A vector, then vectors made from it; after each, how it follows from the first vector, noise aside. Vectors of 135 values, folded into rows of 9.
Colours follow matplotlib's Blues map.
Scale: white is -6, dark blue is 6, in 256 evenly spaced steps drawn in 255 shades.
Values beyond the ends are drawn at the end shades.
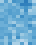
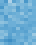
reversed, shrunk.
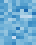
wrapped around, negated.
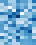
wrapped around, scaled up.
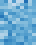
reversed.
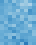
negated, shrunk.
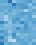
reversed, negated, partly zeroed.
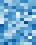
wrapped around, scaled up.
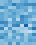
wrapped around, negated.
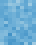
reversed, shrunk.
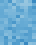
negated, shrunk.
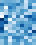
wrapped around, scaled up.
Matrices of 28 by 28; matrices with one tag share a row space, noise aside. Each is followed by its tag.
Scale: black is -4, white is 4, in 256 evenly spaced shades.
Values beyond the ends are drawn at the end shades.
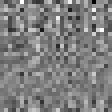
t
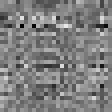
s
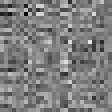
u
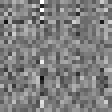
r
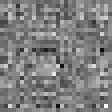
s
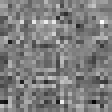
s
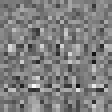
t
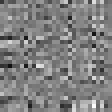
u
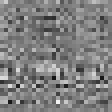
s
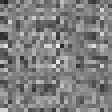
s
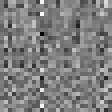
r
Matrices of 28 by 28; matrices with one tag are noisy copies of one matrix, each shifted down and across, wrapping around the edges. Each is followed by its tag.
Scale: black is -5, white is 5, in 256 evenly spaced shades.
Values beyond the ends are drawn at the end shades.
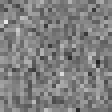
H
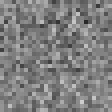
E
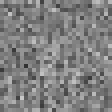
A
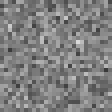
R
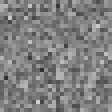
A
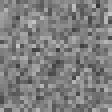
R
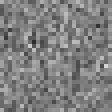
H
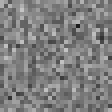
H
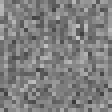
H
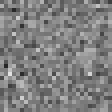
E
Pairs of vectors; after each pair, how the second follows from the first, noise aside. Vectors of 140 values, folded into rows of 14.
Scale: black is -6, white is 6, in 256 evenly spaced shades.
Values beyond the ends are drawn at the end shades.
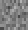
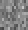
sign-scrambled.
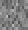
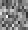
scaled up.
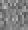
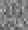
wrapped around.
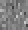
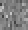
reversed.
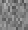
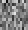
negated, scaled up.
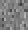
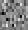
wrapped around, scaled up.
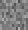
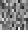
scaled up.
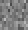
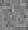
wrapped around, negated, shrunk.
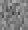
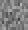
wrapped around.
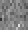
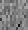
sign-scrambled.
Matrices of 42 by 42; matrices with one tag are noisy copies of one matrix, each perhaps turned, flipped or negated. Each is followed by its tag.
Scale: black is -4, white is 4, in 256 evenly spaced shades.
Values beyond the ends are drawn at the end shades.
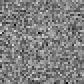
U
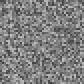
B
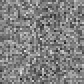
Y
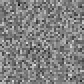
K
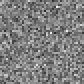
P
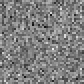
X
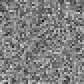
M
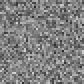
X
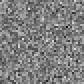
P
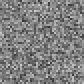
B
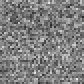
Y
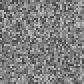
K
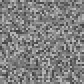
P
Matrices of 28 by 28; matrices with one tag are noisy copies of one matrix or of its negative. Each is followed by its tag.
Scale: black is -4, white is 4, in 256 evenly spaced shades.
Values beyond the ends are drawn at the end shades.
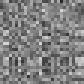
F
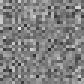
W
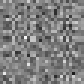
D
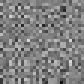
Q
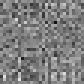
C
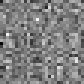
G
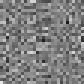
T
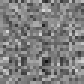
F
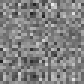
C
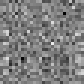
F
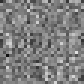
G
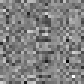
T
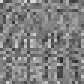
G
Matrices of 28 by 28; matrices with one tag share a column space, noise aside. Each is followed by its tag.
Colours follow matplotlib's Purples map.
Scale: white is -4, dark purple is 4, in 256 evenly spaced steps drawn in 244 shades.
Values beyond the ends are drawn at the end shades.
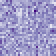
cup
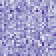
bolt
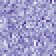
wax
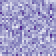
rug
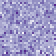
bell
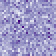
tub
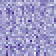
cup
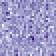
rug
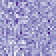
tub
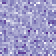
bell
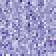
bolt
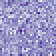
tub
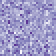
bell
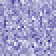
wax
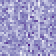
bolt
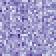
bolt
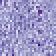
bolt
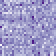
cup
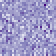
rug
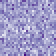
rug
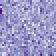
cup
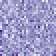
rug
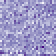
bell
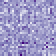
cup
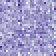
bolt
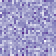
tub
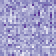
cup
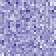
bolt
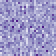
rug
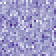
wax
